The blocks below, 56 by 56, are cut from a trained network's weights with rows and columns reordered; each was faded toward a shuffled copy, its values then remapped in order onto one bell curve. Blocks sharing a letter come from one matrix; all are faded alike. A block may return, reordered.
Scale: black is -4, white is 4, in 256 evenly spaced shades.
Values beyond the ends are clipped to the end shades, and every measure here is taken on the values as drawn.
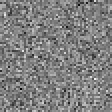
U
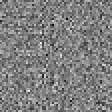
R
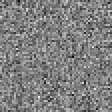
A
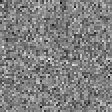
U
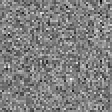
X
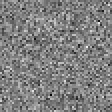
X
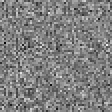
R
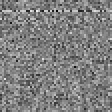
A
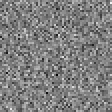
U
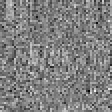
R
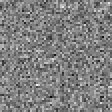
A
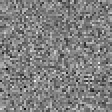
U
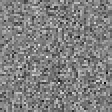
U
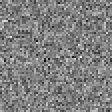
U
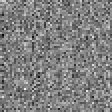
R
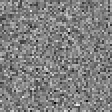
U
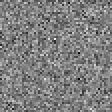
U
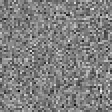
X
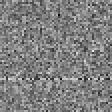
A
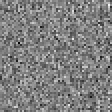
U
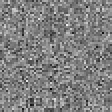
R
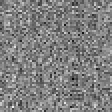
R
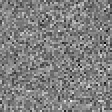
A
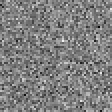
U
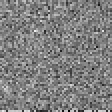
A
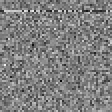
A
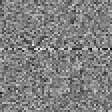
A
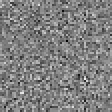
R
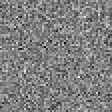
U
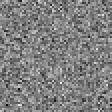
X
